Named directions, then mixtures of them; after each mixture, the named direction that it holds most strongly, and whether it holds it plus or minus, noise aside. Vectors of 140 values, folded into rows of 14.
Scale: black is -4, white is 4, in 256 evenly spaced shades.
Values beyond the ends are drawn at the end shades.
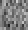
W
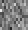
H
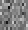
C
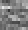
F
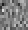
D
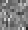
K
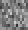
W, plus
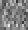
W, minus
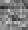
F, minus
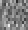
W, minus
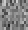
W, plus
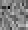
F, minus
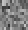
F, minus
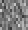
H, plus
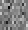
C, plus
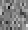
C, plus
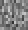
W, plus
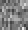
K, plus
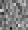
H, plus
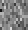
H, minus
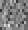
W, minus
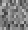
W, plus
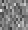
H, plus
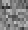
F, minus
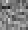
F, minus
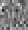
D, minus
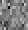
C, plus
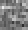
F, plus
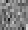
K, minus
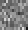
K, plus
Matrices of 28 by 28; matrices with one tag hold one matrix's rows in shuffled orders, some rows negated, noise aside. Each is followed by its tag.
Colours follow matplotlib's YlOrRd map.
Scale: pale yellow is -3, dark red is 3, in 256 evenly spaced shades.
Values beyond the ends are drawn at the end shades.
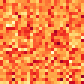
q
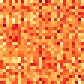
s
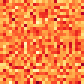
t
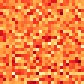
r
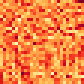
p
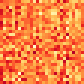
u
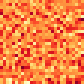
p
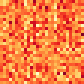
t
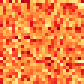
p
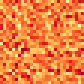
p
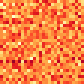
s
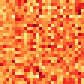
r
